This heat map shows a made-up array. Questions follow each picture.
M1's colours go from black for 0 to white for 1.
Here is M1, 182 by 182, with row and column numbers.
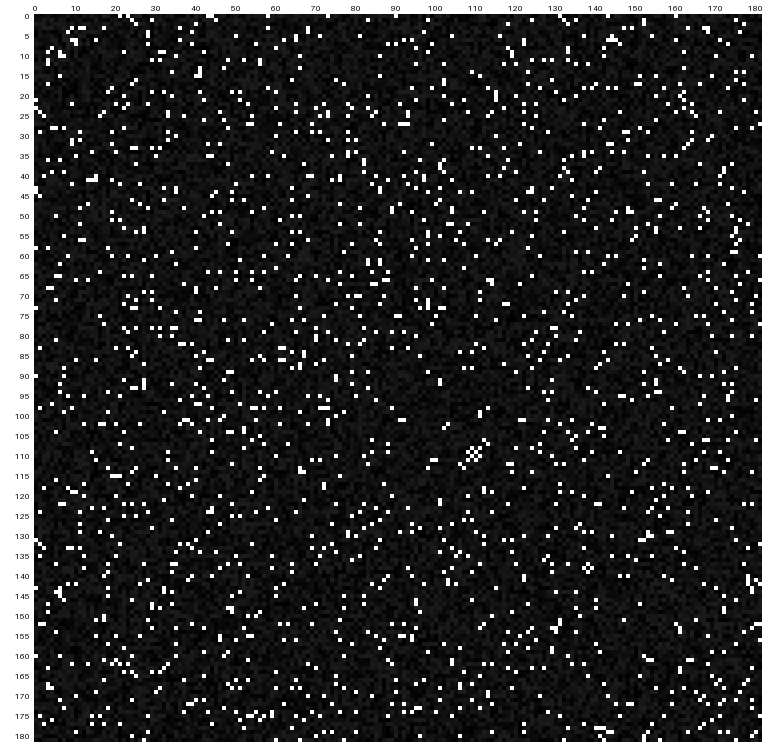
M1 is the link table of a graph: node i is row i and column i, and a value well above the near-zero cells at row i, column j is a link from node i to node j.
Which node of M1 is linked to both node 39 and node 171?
node 172
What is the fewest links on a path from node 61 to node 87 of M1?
2
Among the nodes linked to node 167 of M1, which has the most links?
node 95
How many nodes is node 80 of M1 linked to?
8
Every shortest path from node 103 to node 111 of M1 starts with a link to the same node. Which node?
node 52
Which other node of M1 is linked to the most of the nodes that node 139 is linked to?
node 137
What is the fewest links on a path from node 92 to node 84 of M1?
4
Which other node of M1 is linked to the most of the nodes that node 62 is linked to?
node 10
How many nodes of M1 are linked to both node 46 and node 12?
2
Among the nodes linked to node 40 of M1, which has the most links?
node 54
